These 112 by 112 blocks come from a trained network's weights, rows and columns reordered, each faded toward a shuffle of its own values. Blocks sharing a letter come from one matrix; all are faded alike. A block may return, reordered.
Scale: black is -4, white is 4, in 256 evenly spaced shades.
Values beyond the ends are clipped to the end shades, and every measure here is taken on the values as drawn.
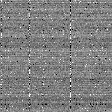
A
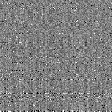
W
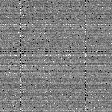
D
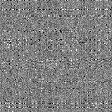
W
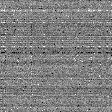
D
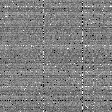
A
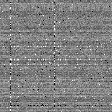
D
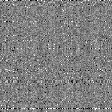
W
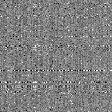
W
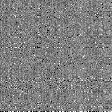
W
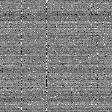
A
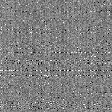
W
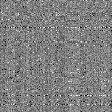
W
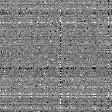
D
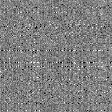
W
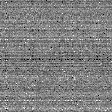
D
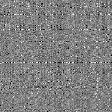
W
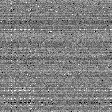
A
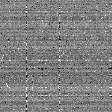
D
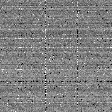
D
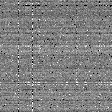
D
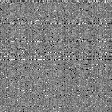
W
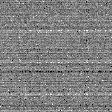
D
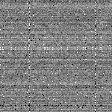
D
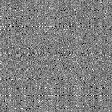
W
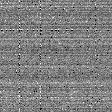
D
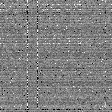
A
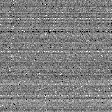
D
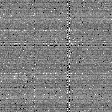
A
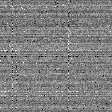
D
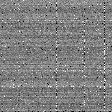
A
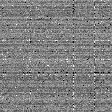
D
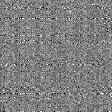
W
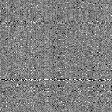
W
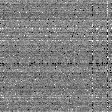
D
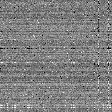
D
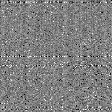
W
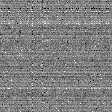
A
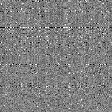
W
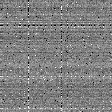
D
